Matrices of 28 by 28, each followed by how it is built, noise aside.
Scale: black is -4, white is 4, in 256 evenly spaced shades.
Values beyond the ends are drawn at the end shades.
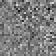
upper triangular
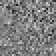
upper triangular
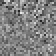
upper triangular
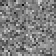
repeating rows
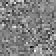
block diagonal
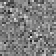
block diagonal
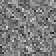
Toeplitz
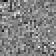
block diagonal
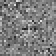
block diagonal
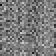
repeating rows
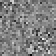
block diagonal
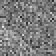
Toeplitz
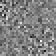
block diagonal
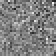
upper triangular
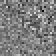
upper triangular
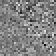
upper triangular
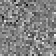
block diagonal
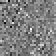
block diagonal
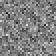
Toeplitz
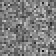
repeating rows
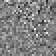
upper triangular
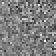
upper triangular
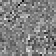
block diagonal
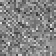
Toeplitz
